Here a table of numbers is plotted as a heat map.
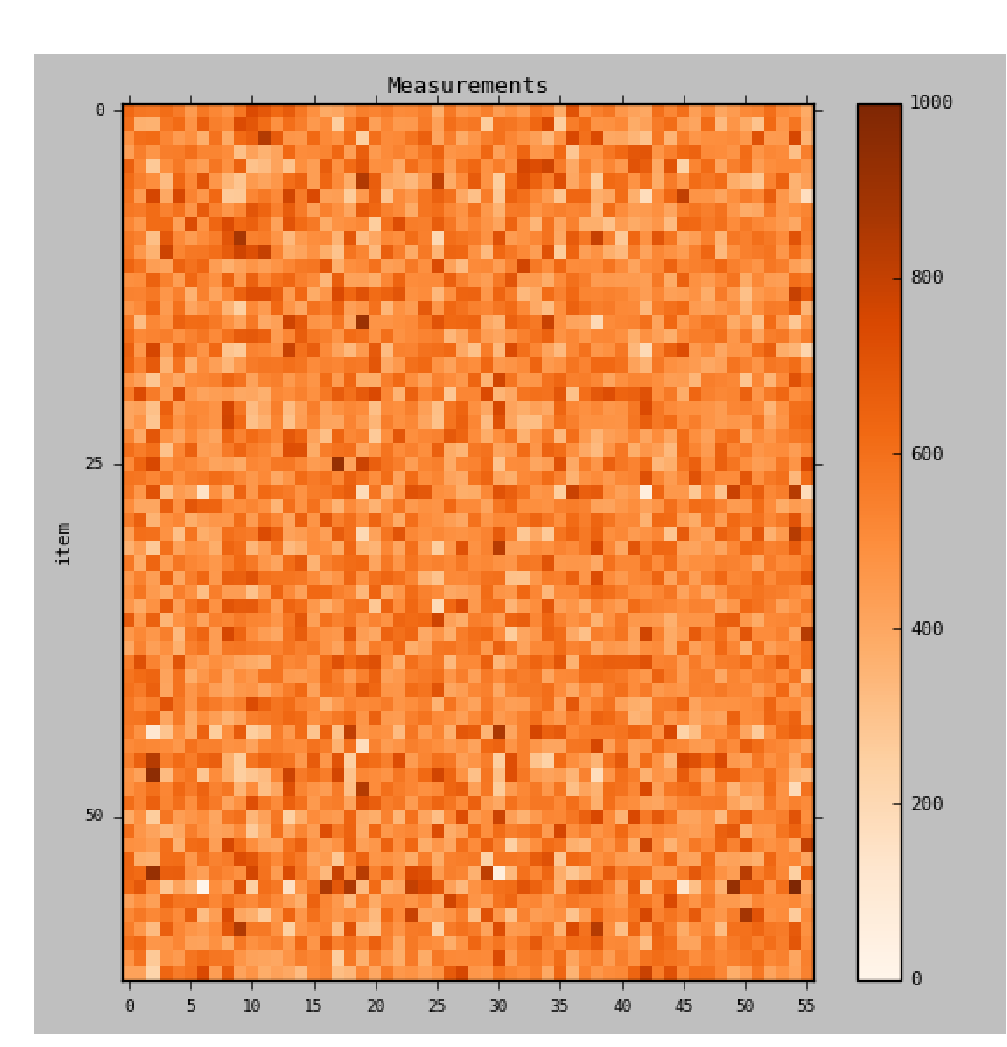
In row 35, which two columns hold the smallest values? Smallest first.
25, 20
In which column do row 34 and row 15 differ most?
19
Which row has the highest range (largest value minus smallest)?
55
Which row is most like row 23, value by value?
12
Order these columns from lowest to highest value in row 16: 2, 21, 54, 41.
41, 54, 2, 21
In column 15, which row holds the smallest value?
44
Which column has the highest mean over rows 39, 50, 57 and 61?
42
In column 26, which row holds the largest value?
56
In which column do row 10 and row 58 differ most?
38
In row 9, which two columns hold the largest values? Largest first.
9, 38
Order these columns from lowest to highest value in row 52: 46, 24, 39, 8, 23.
24, 39, 46, 23, 8
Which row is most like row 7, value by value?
49
